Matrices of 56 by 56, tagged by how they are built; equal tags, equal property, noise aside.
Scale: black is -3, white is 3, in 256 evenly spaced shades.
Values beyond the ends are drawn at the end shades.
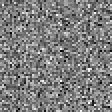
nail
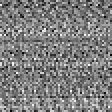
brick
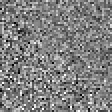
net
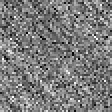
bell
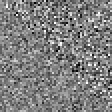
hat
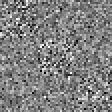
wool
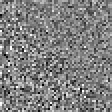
net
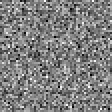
brick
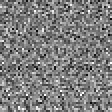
brick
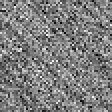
bell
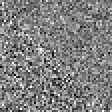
net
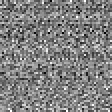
brick
